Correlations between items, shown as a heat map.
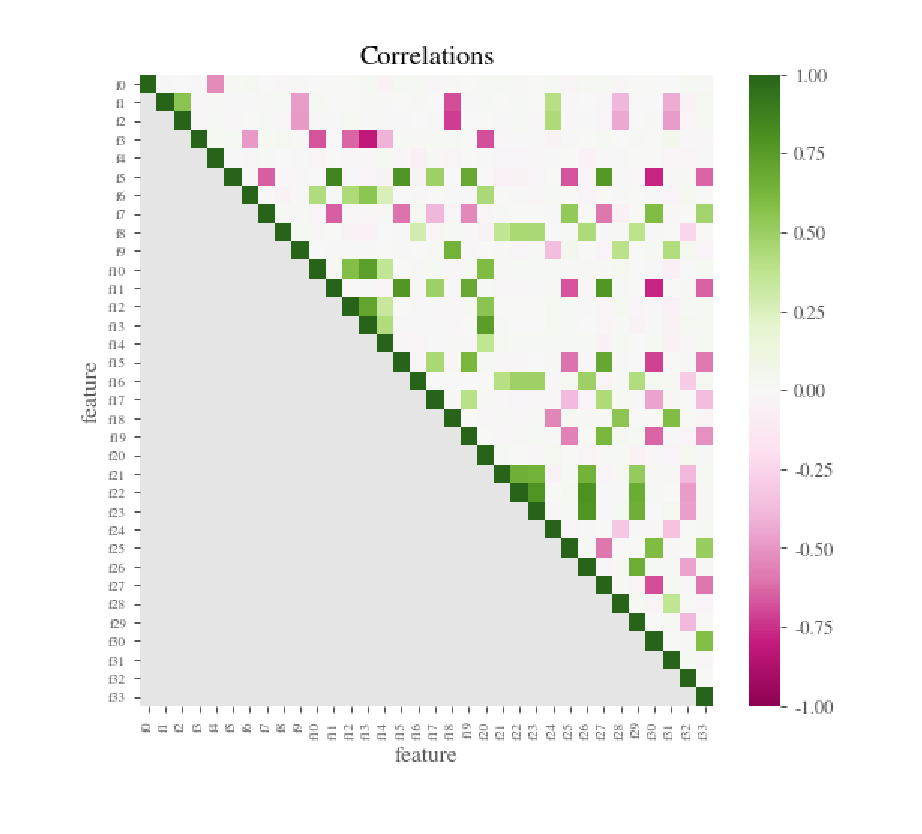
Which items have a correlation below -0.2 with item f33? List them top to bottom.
f5, f11, f15, f17, f19, f27
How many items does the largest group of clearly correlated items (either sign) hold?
10
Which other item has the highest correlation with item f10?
f13
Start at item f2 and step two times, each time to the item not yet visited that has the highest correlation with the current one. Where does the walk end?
f24
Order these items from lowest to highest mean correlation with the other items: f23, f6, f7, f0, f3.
f3, f7, f0, f6, f23
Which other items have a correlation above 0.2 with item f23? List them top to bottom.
f8, f16, f21, f22, f26, f29
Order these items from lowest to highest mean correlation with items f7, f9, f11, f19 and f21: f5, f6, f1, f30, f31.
f30, f1, f6, f31, f5
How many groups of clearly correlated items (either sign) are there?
5
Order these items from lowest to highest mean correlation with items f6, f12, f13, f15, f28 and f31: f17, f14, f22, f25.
f25, f22, f17, f14
